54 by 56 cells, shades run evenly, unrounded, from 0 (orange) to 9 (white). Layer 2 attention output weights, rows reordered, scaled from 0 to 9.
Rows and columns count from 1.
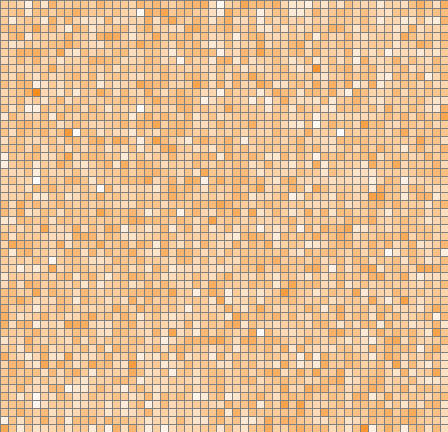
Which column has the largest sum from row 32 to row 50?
25
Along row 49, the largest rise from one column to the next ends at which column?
9
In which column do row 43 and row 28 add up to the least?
27
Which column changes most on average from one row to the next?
40
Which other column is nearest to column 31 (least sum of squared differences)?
24
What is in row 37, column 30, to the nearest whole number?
5
